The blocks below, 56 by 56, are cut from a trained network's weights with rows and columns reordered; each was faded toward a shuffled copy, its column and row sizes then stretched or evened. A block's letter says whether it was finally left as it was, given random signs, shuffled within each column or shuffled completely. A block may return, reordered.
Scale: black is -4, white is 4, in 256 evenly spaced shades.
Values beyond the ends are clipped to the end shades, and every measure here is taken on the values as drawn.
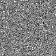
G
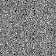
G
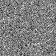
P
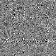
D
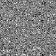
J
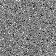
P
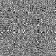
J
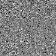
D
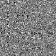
J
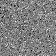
P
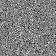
P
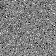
P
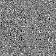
D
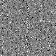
G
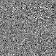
D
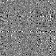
J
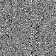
G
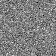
P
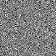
J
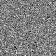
P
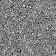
P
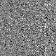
D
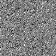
G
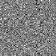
J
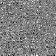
J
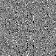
G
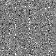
G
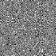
J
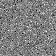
P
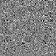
J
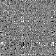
J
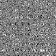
J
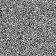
P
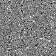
G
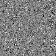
G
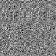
J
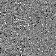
G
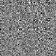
J
